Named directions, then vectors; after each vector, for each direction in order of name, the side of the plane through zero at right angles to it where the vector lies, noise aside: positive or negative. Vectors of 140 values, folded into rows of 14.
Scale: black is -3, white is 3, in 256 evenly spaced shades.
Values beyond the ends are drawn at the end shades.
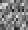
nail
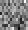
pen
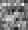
positive, negative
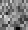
positive, positive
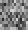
negative, positive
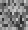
negative, positive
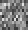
positive, negative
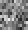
negative, positive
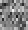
negative, positive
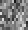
positive, negative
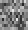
negative, positive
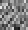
positive, positive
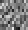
positive, positive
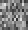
positive, negative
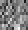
negative, negative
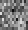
positive, negative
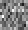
negative, positive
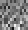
negative, negative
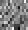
positive, positive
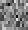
negative, positive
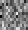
negative, negative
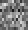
positive, negative
